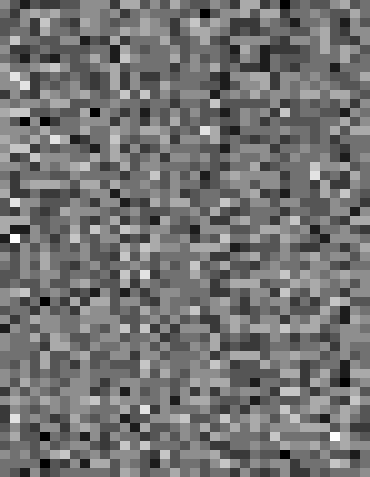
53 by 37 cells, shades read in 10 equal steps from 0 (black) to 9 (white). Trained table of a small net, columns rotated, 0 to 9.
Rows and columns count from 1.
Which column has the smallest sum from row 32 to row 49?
14
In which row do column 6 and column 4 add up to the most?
16
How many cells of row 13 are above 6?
3
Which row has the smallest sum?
6
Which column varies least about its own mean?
19
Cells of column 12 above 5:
11
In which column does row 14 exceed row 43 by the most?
35
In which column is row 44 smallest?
13
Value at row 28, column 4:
3
